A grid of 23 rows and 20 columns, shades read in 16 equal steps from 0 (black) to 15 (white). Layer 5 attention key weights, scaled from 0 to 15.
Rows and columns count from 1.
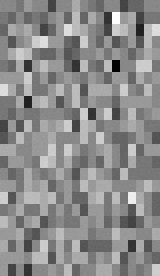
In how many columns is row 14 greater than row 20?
8
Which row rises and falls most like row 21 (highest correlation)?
18
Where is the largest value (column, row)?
15, 2
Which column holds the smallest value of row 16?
7
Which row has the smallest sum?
1
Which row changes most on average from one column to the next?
6
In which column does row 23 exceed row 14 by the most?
20
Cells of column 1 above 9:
5
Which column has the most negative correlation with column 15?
14
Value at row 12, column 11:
11
